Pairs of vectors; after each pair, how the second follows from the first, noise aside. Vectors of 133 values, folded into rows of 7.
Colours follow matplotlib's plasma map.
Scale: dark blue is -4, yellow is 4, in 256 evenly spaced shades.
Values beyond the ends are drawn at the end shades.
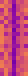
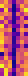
scaled up.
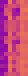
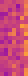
reversed, negated, partly zeroed.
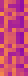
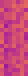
reversed, shrunk.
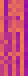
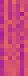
reversed, shrunk.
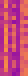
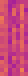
reversed, shrunk.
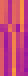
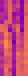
negated.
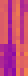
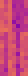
reversed, shrunk.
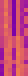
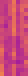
negated, shrunk.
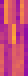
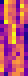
scaled up.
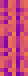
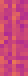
wrapped around, negated, shrunk.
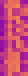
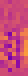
reversed, negated, partly zeroed.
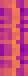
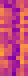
negated.
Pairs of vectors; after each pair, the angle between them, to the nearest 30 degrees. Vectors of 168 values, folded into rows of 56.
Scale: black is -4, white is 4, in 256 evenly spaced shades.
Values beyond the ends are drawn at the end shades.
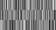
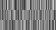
30 degrees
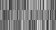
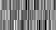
120 degrees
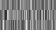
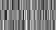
30 degrees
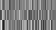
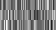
90 degrees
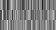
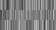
60 degrees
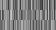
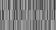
30 degrees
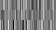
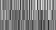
90 degrees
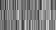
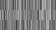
30 degrees
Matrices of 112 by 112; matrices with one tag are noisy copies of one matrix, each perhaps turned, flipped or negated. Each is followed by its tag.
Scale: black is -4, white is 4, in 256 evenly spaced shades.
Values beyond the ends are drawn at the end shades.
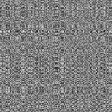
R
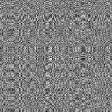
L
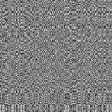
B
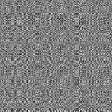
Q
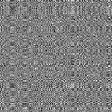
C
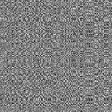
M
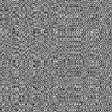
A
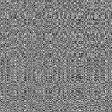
A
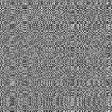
C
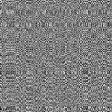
C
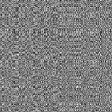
A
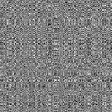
R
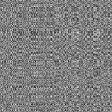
A
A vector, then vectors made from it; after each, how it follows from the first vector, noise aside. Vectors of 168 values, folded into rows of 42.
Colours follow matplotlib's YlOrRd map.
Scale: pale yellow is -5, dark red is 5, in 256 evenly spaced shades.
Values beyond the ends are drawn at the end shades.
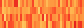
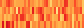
wrapped around.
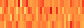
wrapped around, partly zeroed.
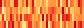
scaled up.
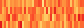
wrapped around.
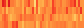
reversed, partly zeroed.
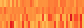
wrapped around, partly zeroed.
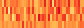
wrapped around.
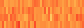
wrapped around, shrunk.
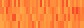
wrapped around, shrunk.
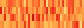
wrapped around.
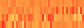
reversed, partly zeroed.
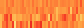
wrapped around, partly zeroed.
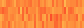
wrapped around, shrunk.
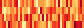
scaled up.
